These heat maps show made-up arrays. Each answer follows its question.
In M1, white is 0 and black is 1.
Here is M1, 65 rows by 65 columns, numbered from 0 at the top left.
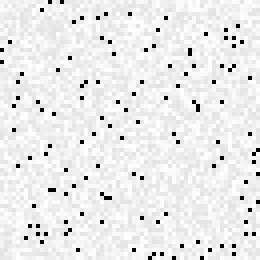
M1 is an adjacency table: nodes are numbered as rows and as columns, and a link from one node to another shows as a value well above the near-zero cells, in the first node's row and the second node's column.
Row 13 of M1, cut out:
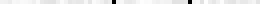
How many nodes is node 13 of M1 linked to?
2
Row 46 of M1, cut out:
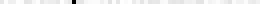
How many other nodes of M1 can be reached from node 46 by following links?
2
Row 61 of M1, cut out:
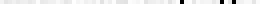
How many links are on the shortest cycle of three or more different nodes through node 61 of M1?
4
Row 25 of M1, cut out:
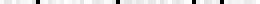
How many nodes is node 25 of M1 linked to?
4
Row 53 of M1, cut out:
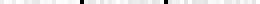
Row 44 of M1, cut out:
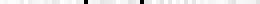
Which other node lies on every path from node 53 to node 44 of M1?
node 20
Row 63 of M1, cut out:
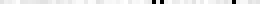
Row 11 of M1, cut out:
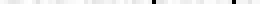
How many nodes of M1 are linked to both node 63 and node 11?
2
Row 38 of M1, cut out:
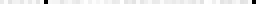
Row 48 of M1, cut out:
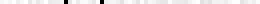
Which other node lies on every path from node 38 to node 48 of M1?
node 58
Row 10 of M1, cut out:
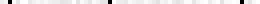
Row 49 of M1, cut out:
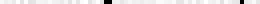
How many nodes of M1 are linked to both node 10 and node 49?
2
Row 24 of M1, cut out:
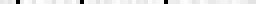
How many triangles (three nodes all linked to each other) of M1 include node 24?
2
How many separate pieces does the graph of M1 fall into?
12
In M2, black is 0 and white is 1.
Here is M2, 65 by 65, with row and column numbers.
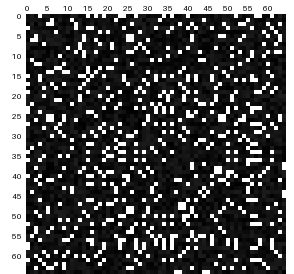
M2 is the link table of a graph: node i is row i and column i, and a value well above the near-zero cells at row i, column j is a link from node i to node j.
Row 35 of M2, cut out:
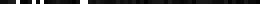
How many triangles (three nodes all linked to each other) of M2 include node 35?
4
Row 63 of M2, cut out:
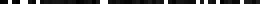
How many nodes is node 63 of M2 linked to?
11
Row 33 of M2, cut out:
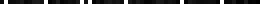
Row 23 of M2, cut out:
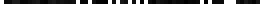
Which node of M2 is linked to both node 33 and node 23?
node 22
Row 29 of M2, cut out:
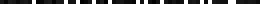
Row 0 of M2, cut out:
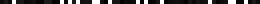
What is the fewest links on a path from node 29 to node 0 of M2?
2
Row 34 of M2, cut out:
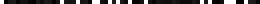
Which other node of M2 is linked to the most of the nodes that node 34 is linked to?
node 36
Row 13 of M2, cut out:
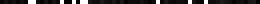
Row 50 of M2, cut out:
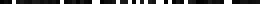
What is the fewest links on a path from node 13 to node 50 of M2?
2
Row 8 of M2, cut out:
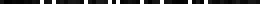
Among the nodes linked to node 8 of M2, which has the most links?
node 40
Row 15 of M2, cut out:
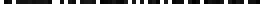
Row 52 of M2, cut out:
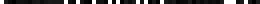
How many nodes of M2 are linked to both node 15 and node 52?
8
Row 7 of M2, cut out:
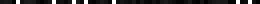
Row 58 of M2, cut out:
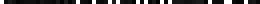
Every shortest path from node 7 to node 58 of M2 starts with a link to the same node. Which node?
node 21
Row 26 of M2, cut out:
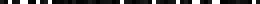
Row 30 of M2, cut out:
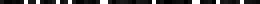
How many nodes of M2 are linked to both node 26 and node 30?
6
